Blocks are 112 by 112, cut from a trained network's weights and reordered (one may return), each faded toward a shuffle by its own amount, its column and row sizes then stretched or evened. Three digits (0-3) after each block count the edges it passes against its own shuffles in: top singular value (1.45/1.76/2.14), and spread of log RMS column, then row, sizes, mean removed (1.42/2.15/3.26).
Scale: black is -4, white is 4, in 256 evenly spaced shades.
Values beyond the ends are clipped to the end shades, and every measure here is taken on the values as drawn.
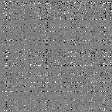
2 2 3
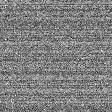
3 0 0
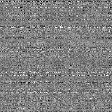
1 2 3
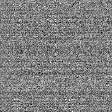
2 2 1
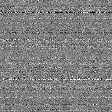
2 0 3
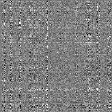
1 3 2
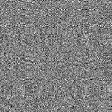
3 0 2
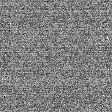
1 2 0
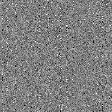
1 2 0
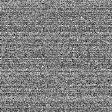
3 2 0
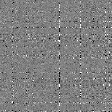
2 2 2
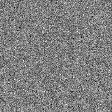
0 1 0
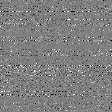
1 0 3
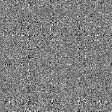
1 2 2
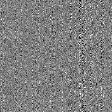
0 3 0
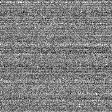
3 1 2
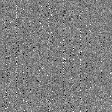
0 2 0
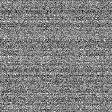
3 2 1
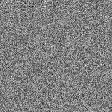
1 0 0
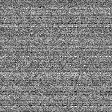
3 1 2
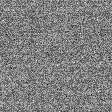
0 0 0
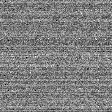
3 1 1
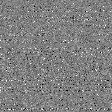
0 0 2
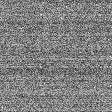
2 0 0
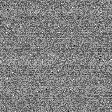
1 1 1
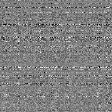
1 2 3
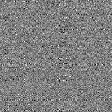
3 0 2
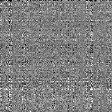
2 3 2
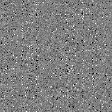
1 2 1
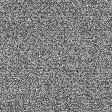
0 0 0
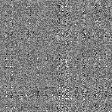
0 3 2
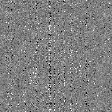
2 2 0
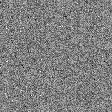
1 0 0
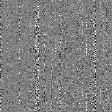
1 3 1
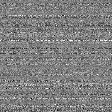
2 0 3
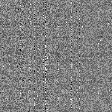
0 3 1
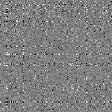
3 2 2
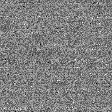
0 1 2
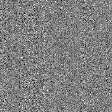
0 2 0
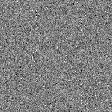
2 0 0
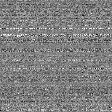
2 1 3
